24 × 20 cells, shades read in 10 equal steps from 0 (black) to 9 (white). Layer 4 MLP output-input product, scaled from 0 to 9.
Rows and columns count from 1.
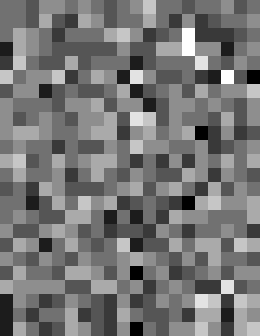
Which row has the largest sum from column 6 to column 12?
9
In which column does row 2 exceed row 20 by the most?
11
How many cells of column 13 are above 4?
6
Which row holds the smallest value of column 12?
8
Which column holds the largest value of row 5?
16
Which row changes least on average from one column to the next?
1
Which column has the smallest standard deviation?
13
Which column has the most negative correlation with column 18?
10
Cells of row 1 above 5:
1
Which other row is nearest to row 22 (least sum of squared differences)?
24
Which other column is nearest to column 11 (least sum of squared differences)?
4
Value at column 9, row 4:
3
